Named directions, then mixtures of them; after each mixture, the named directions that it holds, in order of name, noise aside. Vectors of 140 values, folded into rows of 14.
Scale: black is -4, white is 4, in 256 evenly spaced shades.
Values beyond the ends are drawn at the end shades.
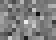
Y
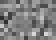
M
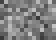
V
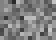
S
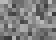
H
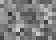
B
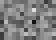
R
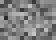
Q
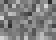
H, M, V.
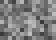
S, V, Y.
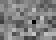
M, R.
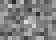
S, Y.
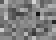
Q, Y.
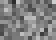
S.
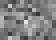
Q, Y.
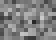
M, R, S.
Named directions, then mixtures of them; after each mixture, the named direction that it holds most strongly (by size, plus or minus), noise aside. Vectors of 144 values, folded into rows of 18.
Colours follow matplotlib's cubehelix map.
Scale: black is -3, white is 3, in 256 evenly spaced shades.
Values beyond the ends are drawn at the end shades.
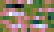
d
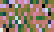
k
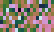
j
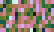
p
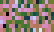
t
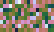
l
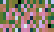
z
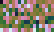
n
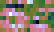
d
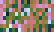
j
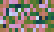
j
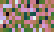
t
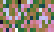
j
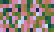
l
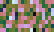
p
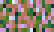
p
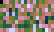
n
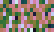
p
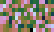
p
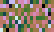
k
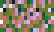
l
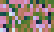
k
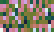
k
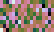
k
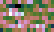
d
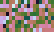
t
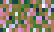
p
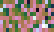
l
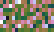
l
